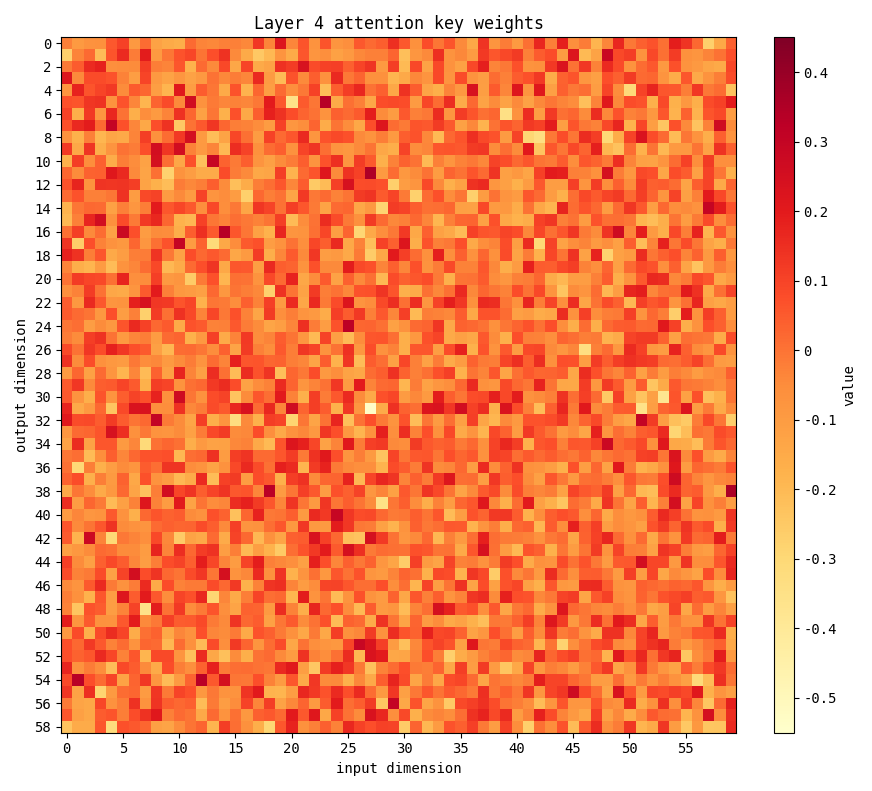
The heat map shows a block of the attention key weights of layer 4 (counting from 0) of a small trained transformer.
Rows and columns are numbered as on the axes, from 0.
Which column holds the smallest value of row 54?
56
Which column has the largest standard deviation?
27
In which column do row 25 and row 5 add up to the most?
23
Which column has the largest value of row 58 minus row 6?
39
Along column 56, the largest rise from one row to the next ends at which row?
55
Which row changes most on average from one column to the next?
31
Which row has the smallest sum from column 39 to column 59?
58
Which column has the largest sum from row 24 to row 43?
54
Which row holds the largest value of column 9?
38
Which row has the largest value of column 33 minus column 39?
6
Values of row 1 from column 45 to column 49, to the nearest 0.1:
0.2 -0.2 -0.1 0.3 0.1
